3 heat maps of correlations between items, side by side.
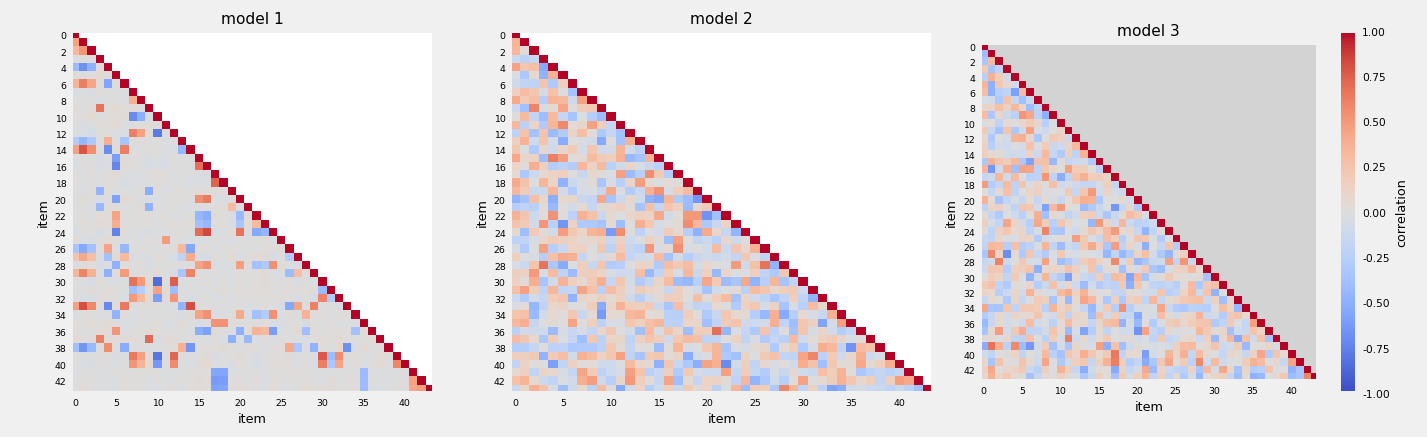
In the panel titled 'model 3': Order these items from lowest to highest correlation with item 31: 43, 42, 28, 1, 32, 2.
28, 2, 32, 43, 1, 42
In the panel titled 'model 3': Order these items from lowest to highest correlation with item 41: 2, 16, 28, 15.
15, 2, 16, 28
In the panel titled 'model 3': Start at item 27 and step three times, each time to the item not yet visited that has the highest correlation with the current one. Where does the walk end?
4
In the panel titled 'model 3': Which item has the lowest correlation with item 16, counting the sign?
1
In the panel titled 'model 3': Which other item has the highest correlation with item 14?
19
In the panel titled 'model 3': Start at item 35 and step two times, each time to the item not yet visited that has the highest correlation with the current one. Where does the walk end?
40
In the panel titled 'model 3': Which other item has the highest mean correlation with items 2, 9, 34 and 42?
5
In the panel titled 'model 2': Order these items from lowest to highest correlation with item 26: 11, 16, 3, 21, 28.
16, 11, 21, 3, 28
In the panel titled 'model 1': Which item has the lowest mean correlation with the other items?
10
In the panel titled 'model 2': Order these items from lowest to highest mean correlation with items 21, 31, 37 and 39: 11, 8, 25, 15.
25, 15, 8, 11
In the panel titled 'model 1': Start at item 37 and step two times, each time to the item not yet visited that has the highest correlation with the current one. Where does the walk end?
3
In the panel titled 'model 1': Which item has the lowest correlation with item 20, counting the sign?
5
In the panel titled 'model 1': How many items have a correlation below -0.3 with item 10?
7
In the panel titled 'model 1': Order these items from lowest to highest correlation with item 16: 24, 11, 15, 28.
11, 28, 15, 24
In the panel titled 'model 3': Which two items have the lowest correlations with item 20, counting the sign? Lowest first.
37, 35
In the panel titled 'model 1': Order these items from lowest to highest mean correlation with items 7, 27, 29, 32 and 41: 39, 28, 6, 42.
28, 42, 6, 39
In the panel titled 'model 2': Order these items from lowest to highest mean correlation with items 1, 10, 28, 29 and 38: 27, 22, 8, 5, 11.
5, 27, 11, 8, 22
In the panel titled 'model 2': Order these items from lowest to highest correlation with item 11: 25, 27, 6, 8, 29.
29, 6, 25, 27, 8
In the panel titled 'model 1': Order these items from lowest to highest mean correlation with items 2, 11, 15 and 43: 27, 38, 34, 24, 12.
38, 12, 27, 34, 24
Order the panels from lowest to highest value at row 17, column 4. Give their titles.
model 1, model 2, model 3
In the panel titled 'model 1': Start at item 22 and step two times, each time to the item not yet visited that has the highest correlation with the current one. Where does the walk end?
36
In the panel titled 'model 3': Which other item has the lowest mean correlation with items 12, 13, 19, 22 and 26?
42
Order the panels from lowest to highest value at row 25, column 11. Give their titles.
model 3, model 2, model 1
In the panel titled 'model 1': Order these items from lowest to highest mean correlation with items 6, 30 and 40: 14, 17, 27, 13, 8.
13, 17, 27, 14, 8
